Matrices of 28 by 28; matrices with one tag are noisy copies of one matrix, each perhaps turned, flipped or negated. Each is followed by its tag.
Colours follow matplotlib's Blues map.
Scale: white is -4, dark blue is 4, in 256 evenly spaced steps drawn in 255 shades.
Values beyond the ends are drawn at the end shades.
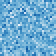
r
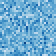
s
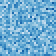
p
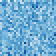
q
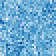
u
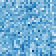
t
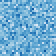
r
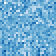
t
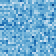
t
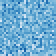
t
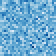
r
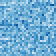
t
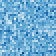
t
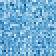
t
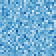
r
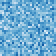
r
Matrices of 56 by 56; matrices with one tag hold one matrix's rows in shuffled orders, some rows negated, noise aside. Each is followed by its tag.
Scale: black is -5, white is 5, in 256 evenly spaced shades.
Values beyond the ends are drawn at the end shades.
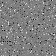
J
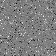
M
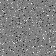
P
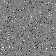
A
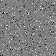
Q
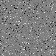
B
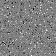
A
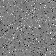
Q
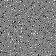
M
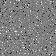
B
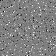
Q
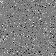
Q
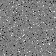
P
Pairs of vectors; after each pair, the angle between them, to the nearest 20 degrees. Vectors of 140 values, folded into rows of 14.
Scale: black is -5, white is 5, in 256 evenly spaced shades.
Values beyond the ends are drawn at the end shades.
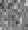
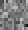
60 degrees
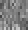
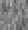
80 degrees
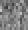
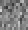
20 degrees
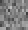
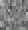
160 degrees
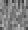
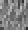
40 degrees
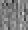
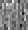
160 degrees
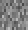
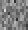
140 degrees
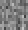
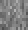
100 degrees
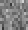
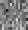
140 degrees
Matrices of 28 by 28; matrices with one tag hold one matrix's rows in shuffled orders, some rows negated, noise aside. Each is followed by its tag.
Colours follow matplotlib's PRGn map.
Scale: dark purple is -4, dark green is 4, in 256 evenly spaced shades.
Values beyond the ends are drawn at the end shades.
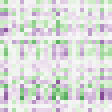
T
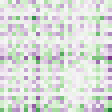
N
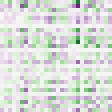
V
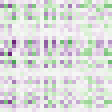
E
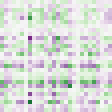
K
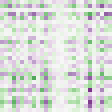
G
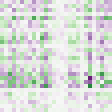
G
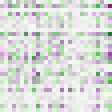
N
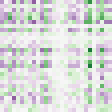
G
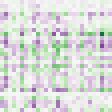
T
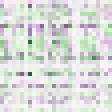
K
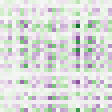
V
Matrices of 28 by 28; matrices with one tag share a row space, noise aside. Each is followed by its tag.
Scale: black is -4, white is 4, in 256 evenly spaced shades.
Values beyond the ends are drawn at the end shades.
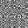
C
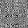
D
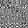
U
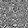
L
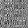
D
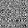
U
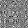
L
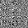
L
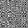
U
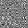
U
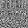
U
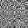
C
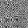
D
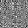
L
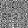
L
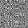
D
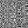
C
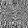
L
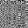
C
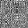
D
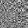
C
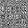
U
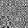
U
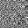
C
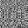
C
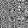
C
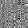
C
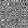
U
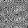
D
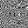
C
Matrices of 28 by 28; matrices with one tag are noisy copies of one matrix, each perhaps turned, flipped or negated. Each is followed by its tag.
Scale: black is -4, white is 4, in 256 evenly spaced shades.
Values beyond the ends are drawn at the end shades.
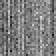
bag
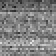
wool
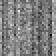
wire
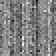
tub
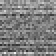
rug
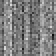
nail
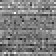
rug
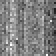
wool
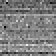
rug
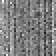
rug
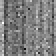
wire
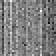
rug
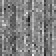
nail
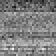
wool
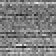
bag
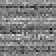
tub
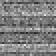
nail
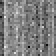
wire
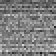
rug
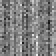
tub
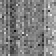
wool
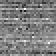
bag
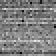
bag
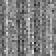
tub
